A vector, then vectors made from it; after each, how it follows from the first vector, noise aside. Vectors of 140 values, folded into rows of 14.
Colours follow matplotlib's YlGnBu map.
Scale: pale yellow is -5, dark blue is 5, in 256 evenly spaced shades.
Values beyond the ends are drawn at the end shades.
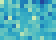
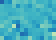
negated, partly zeroed.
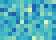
wrapped around.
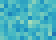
wrapped around, negated, shrunk.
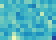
reversed, negated, partly zeroed.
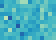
negated, partly zeroed.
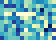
wrapped around, negated, scaled up.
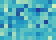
wrapped around.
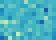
wrapped around, negated, partly zeroed.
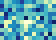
wrapped around, negated, scaled up.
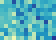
reversed, negated.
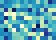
wrapped around, negated, scaled up.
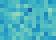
wrapped around, negated, shrunk.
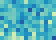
reversed, negated.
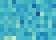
reversed, negated, partly zeroed.
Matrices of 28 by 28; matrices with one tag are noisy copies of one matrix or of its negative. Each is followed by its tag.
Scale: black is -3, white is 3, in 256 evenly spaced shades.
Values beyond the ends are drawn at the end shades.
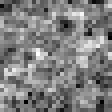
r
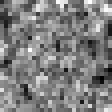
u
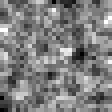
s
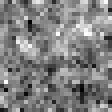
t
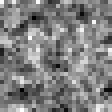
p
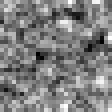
r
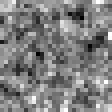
r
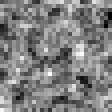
s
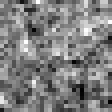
t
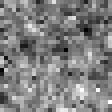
t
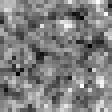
r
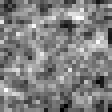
r
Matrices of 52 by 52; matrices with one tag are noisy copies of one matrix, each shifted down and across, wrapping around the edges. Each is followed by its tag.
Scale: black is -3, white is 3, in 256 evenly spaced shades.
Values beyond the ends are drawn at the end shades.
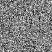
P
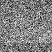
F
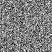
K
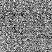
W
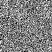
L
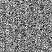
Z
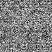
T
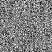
P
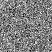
L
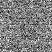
T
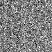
K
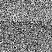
F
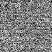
T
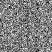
K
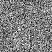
L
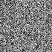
K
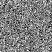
L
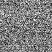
W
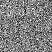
L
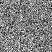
L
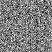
K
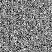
K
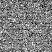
T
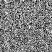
K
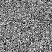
P
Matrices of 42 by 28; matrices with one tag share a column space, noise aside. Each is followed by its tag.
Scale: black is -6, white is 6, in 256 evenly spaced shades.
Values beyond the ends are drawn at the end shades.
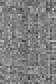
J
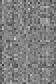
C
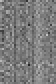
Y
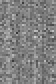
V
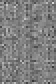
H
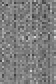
V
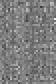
J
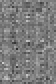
J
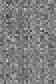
V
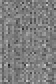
C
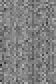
C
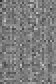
C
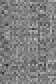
Y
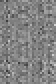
Y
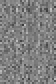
J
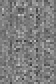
J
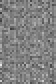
C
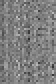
Y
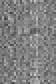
H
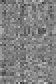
H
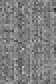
J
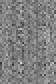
Y
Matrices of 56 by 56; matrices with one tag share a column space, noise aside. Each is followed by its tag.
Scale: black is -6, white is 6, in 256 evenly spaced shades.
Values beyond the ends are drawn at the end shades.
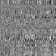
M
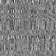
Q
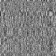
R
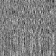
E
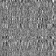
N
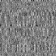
R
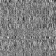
N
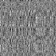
R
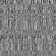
Q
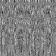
E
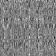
N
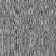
E
